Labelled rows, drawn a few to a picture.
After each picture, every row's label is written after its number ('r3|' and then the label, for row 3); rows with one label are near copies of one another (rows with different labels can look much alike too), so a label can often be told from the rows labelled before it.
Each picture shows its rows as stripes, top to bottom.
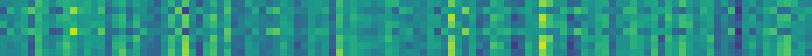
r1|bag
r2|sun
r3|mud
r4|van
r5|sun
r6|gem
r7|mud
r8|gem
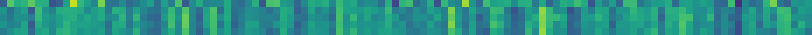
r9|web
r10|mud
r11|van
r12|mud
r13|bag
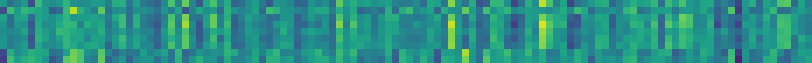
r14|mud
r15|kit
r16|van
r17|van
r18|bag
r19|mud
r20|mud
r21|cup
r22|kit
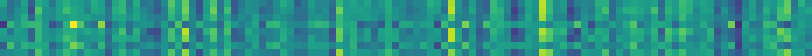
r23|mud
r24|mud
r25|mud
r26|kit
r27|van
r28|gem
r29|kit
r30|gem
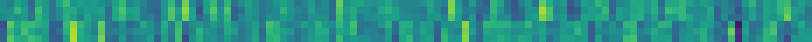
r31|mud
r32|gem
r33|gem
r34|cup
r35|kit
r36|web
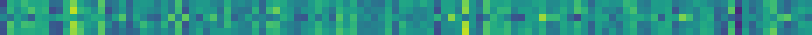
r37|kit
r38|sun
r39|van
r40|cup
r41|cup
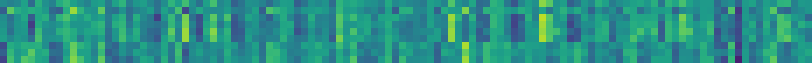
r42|mud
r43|web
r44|bag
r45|mud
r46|van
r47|gem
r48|cup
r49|sun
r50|cup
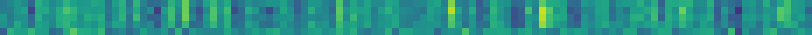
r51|van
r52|bag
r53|van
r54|bag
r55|cup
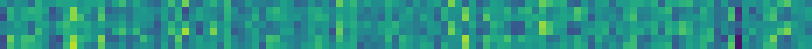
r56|van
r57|sun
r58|kit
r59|bag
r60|gem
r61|cup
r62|kit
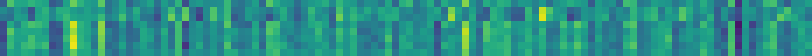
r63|web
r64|bag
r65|bag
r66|sun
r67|cup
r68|cup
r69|sun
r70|cup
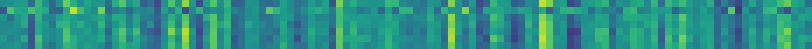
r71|gem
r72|web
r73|mud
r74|bag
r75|gem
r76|mud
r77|gem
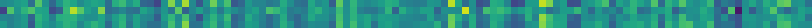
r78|gem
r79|cup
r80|bag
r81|van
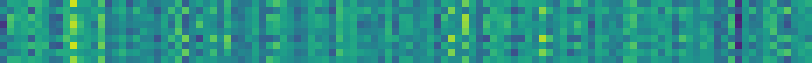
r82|sun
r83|mud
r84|web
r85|kit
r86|cup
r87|bag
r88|sun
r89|mud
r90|web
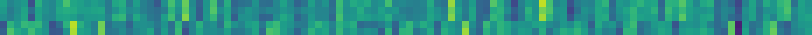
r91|mud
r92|mud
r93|mud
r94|kit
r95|web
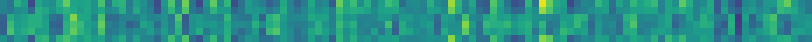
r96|bag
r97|bag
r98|sun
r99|cup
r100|web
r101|bag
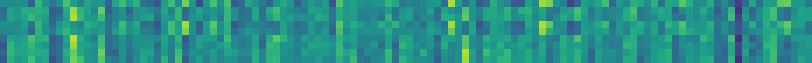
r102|gem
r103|sun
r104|sun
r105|gem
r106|gem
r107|sun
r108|web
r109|cup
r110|cup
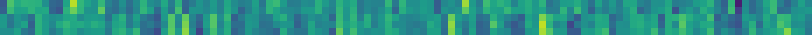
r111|cup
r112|cup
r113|van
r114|mud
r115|gem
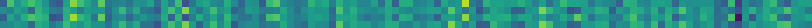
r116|web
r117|gem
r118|sun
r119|gem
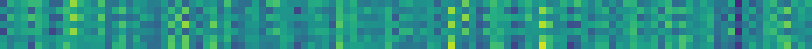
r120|sun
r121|mud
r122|cup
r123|gem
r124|kit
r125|van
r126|mud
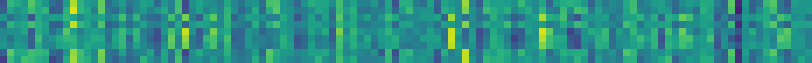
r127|web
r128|sun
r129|van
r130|sun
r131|gem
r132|van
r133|van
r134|web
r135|cup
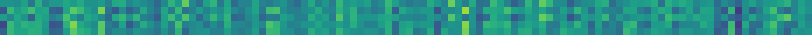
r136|mud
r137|cup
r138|gem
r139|cup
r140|web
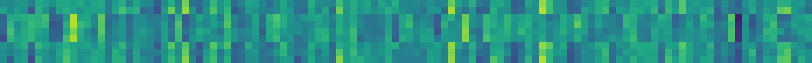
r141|bag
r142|gem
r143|sun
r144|sun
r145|kit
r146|kit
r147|bag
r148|mud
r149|mud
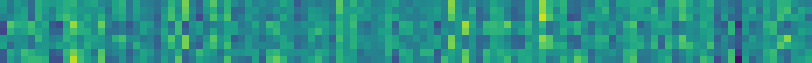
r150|van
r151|mud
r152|bag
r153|cup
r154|cup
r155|gem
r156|van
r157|kit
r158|sun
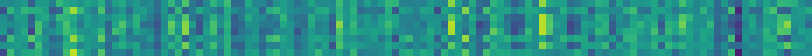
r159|bag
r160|kit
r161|bag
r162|gem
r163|mud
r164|web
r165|gem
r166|kit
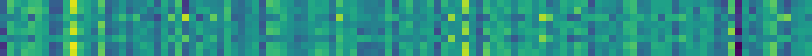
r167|web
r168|sun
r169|gem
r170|web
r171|kit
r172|mud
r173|kit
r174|kit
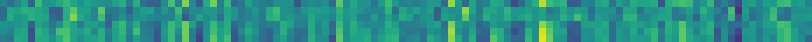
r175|van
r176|cup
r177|sun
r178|gem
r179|bag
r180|bag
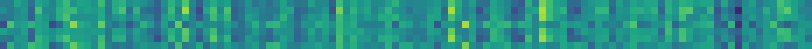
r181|bag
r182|van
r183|bag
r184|cup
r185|mud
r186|bag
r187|cup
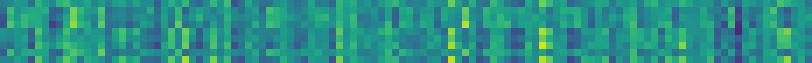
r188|bag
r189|web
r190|kit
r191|cup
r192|gem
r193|mud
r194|bag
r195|cup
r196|gem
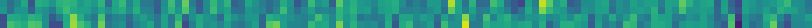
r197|bag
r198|bag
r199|kit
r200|web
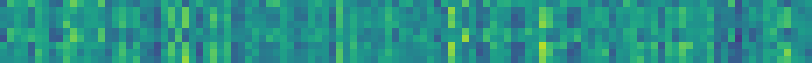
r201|web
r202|gem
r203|gem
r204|gem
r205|cup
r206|cup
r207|van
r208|gem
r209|gem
